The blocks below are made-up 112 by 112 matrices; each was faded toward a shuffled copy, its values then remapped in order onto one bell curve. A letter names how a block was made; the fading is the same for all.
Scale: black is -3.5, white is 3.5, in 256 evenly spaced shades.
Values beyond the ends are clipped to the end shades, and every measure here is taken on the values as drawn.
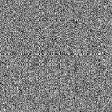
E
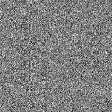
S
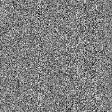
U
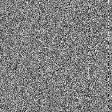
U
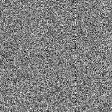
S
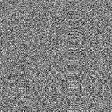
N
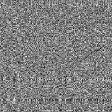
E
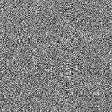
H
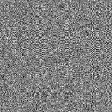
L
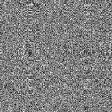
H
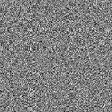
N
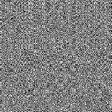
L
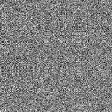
H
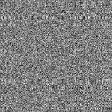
H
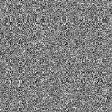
E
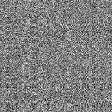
H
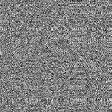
N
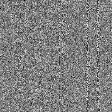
U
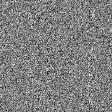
U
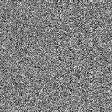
S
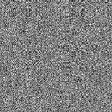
N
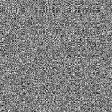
H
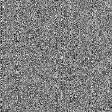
U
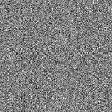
H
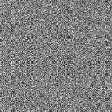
L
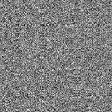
H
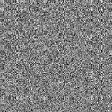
E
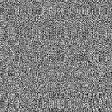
L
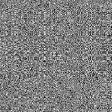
E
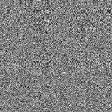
H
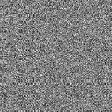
N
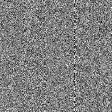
U
